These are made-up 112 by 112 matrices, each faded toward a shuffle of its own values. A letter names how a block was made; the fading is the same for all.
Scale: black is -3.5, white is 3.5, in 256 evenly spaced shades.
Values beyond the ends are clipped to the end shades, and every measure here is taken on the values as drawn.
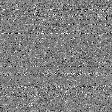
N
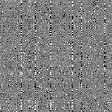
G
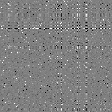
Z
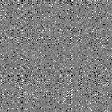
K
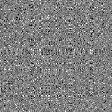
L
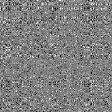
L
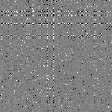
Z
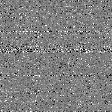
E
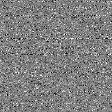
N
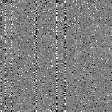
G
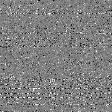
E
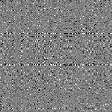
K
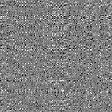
L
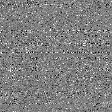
E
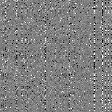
G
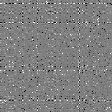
Z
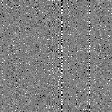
G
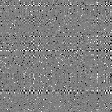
Z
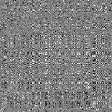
K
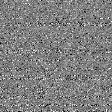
N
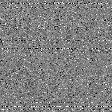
N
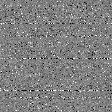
E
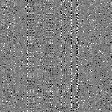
G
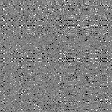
K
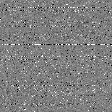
E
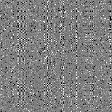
G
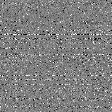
E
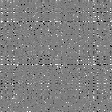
Z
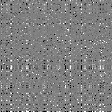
Z
